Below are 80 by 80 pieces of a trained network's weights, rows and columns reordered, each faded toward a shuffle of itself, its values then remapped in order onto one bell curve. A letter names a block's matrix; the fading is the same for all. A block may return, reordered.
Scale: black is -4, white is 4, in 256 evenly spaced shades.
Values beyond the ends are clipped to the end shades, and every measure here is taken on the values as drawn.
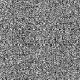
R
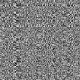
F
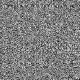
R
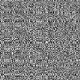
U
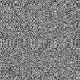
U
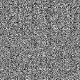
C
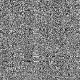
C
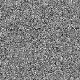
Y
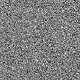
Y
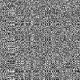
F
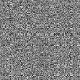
F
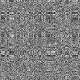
U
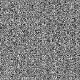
R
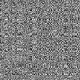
U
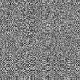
F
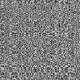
F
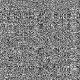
C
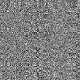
F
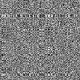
U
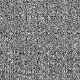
C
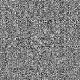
R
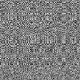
U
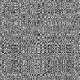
U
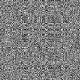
U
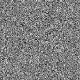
Y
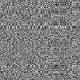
U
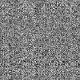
C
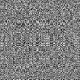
U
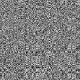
F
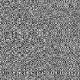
U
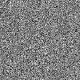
Y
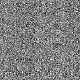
R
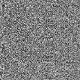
Y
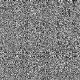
R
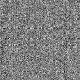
R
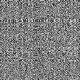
C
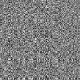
F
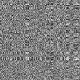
U
